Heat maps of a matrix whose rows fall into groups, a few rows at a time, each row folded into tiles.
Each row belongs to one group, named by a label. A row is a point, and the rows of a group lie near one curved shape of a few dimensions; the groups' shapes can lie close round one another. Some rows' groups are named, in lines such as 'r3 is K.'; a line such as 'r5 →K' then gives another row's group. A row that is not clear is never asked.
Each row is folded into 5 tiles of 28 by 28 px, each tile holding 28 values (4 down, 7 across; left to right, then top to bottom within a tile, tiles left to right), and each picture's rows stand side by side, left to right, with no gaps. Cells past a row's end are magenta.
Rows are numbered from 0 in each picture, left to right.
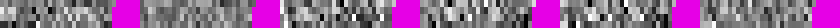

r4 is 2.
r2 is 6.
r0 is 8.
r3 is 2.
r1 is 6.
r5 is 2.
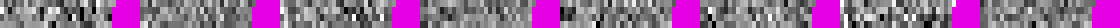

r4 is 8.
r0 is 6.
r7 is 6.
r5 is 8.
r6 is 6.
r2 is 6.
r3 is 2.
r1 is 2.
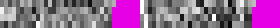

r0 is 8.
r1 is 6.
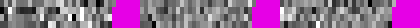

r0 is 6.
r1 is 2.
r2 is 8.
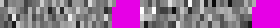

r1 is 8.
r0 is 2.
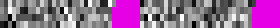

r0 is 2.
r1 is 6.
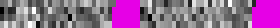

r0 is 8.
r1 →8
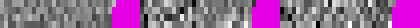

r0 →6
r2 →8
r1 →6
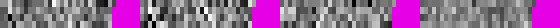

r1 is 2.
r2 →8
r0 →8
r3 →6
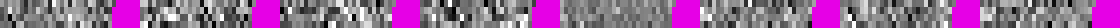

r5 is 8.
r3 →2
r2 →6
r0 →8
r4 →6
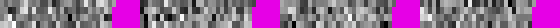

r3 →8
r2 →8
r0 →8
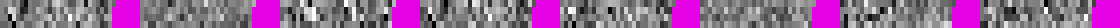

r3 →8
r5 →6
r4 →8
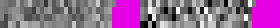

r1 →2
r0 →2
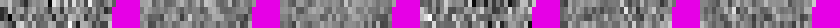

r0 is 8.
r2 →2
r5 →2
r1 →2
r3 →8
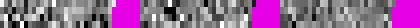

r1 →2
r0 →6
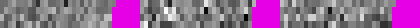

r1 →2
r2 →6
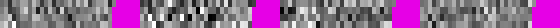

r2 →8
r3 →2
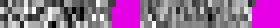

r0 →6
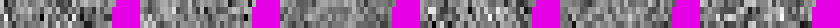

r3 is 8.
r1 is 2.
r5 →6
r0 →6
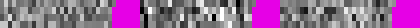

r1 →6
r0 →2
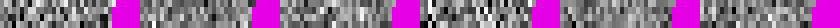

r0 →2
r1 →2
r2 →6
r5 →8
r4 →2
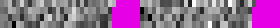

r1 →8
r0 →2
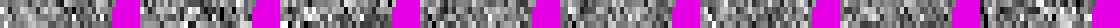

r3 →8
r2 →2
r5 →8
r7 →6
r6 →2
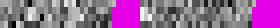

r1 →8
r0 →2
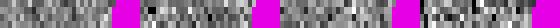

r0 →2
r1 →8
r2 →6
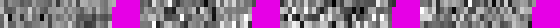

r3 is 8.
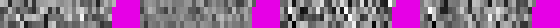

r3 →8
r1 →6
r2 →2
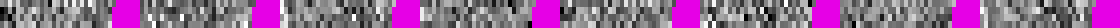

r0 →8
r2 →6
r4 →8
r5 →2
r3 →8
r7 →6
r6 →2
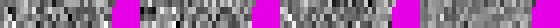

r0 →8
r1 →8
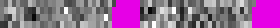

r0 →2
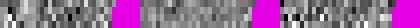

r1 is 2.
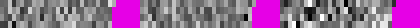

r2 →2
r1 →2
